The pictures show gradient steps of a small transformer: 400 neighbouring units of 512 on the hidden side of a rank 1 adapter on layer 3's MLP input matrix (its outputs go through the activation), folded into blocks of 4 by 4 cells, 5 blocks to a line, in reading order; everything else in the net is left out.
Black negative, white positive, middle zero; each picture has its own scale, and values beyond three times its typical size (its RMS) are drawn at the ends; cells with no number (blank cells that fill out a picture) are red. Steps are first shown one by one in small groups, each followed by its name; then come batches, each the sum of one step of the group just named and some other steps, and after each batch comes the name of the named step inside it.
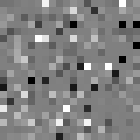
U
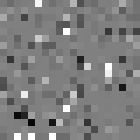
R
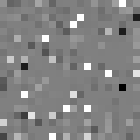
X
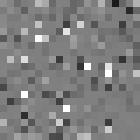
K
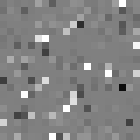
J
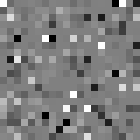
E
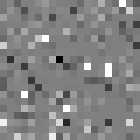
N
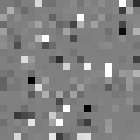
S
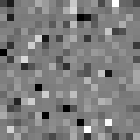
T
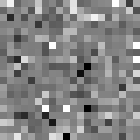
R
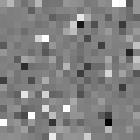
J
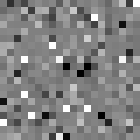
E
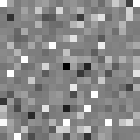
T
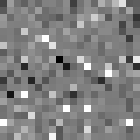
N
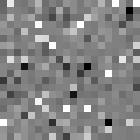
K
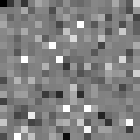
R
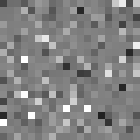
J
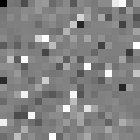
J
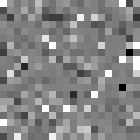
X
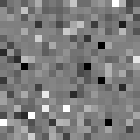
R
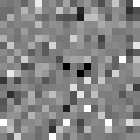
T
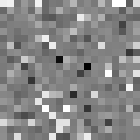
S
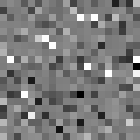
K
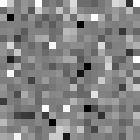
R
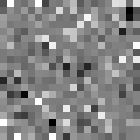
R
